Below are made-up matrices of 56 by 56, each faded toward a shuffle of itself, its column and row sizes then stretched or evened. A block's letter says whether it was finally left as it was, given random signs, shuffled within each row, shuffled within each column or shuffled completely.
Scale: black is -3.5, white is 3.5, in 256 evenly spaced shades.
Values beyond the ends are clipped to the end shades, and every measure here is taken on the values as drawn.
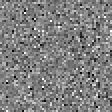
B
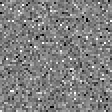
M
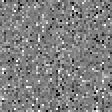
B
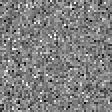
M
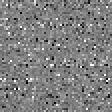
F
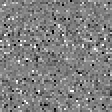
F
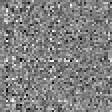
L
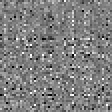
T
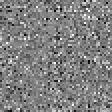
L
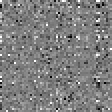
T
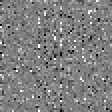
B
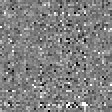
L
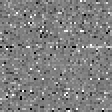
F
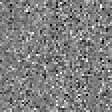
B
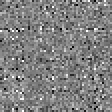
L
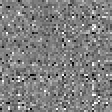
T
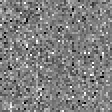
B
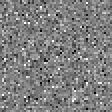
B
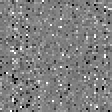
B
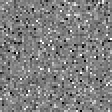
M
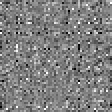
T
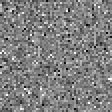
M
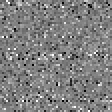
F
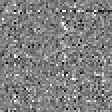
L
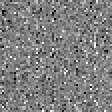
B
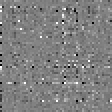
T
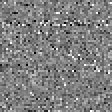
F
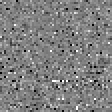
F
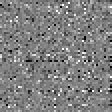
T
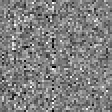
B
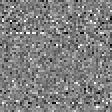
F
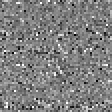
F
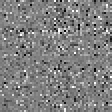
L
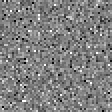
M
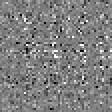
T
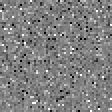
M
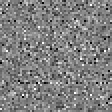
F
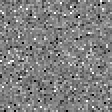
M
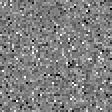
M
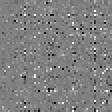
T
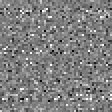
F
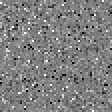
M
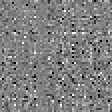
T
